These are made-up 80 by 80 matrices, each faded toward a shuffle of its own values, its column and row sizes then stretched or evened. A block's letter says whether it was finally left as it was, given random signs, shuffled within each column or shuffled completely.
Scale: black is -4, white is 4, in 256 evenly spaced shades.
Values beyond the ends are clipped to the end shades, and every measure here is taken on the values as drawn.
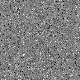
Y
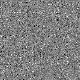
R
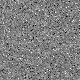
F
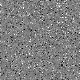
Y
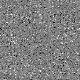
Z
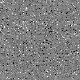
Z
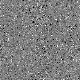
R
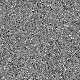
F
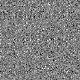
Z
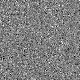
Y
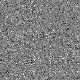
Z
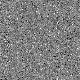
Y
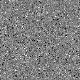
R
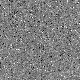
F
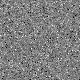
F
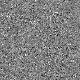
R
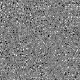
Z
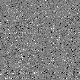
R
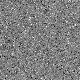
F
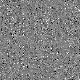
R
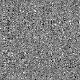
Z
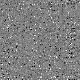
Z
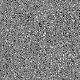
Z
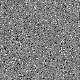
Y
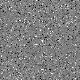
R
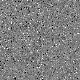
Y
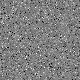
F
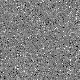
Y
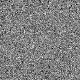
R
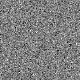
Y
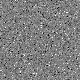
F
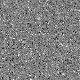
Y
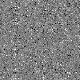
Z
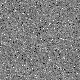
F
